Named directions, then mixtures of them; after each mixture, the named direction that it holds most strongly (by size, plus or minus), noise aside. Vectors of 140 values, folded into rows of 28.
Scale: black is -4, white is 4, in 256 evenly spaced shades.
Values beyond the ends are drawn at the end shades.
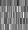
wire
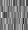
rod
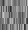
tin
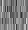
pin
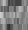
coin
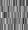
rod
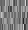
rod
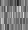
wire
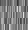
wire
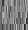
tin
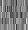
pin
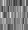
rod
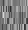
tin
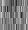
pin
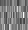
wire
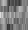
coin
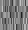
rod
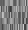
tin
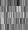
wire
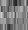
coin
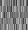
pin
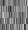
tin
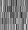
pin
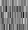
wire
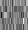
rod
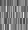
wire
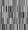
tin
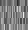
wire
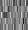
rod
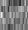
coin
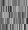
tin
